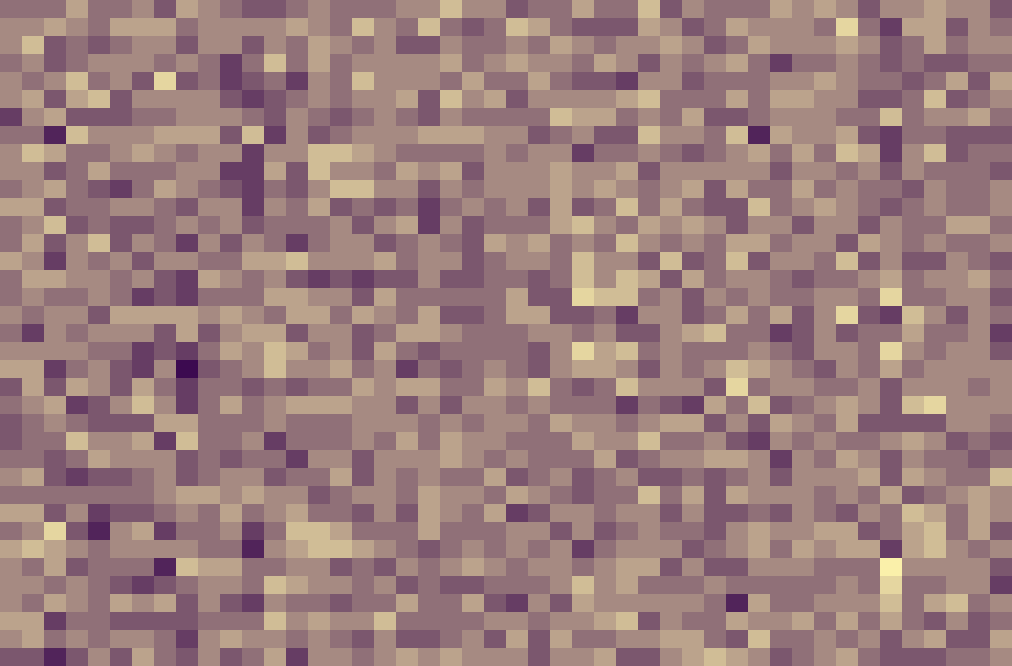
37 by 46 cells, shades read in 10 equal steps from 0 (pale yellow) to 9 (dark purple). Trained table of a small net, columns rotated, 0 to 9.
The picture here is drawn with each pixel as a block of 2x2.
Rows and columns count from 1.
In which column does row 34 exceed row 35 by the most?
34
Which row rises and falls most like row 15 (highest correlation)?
35
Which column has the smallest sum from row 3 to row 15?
2
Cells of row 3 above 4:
19
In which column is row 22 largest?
9
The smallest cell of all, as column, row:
41, 32
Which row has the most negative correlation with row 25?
21
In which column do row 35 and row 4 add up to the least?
13
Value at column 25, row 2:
3
